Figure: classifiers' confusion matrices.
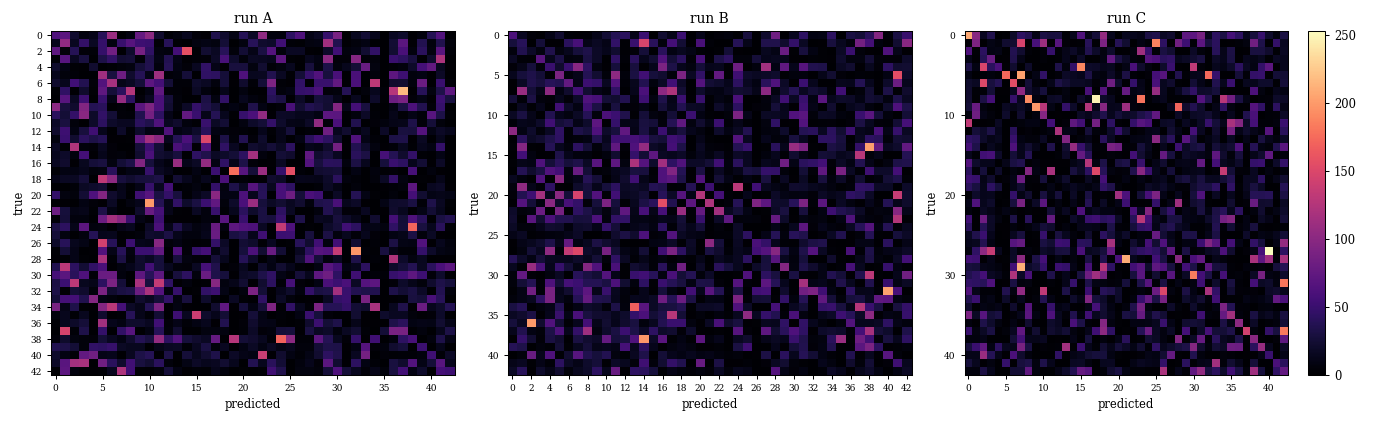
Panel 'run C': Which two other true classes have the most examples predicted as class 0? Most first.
11, 35
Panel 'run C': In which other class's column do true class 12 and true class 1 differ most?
25
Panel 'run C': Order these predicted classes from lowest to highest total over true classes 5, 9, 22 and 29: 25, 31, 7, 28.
31, 25, 28, 7
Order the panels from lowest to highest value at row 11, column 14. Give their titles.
run A, run B, run C
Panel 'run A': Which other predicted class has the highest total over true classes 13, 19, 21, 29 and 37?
10
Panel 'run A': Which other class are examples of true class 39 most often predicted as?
33
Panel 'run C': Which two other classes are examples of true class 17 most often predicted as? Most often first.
34, 11
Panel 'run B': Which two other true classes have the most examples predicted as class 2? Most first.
36, 29
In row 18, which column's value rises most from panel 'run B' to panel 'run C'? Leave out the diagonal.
7
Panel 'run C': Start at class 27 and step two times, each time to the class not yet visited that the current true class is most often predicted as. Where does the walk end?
2
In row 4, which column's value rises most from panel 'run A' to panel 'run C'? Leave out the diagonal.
15
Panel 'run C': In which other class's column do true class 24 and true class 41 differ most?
33
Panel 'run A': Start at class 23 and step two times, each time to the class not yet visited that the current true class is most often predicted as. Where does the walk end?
34
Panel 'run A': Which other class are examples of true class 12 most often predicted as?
29
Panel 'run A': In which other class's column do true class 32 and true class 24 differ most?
38
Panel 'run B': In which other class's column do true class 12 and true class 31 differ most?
0
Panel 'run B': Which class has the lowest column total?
23
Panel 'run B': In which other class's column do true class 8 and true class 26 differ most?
21
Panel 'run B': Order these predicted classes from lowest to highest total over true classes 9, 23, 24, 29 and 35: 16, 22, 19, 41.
19, 22, 16, 41
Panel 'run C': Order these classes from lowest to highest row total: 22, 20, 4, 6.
22, 20, 6, 4
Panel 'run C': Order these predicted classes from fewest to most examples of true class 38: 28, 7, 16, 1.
1, 16, 7, 28
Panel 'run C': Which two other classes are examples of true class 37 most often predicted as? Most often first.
42, 18
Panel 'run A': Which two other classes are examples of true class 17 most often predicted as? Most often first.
19, 25
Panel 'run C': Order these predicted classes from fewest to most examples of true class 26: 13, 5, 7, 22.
5, 22, 13, 7
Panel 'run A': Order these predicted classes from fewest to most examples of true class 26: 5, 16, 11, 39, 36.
16, 36, 39, 11, 5
